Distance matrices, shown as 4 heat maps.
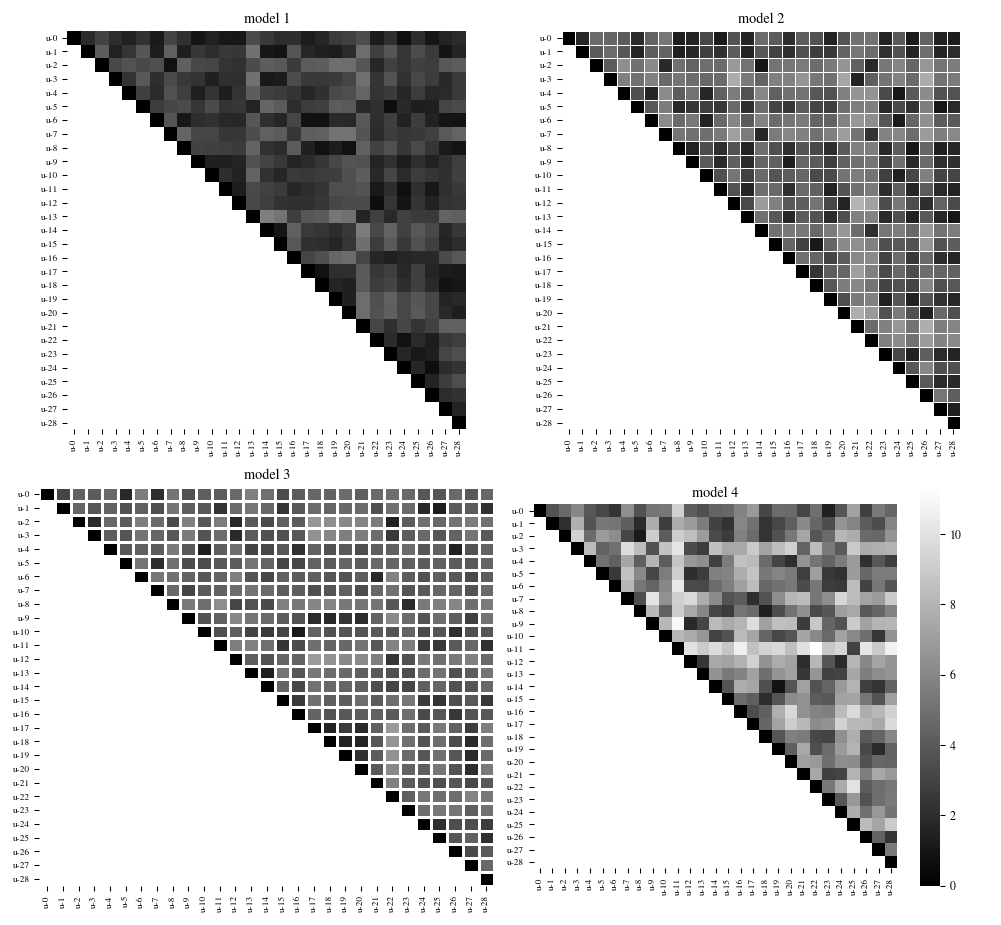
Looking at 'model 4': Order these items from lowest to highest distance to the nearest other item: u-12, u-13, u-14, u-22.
u-14, u-12, u-13, u-22
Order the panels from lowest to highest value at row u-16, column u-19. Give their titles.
model 2, model 3, model 1, model 4
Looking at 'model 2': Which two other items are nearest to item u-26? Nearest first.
u-20, u-12
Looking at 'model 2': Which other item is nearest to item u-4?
u-24
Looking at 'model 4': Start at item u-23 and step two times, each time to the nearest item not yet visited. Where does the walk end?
u-6
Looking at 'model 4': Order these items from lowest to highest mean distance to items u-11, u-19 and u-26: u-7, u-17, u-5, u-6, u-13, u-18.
u-18, u-6, u-5, u-13, u-7, u-17
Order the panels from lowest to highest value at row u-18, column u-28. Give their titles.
model 1, model 2, model 3, model 4
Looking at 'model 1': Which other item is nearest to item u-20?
u-8
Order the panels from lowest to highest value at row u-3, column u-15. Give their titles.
model 1, model 3, model 2, model 4
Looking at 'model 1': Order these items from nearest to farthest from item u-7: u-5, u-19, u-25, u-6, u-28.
u-25, u-5, u-6, u-28, u-19
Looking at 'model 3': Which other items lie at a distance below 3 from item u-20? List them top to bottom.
u-9, u-17, u-18, u-19, u-27
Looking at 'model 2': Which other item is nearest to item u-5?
u-27
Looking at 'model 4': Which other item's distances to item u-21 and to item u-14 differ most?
u-19
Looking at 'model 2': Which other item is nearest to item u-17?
u-18
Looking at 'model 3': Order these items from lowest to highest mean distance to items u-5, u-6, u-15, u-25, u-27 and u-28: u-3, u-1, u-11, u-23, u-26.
u-1, u-11, u-26, u-3, u-23
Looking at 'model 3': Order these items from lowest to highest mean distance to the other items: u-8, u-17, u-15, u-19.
u-15, u-19, u-17, u-8
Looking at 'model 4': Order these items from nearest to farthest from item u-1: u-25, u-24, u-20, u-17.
u-20, u-17, u-25, u-24
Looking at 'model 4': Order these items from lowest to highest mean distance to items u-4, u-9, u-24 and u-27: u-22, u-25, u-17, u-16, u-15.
u-15, u-22, u-25, u-16, u-17
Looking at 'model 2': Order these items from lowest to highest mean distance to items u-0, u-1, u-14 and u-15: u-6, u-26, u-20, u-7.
u-7, u-6, u-20, u-26
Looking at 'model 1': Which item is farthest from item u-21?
u-14
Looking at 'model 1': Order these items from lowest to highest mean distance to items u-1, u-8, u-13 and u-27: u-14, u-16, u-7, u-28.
u-28, u-14, u-16, u-7
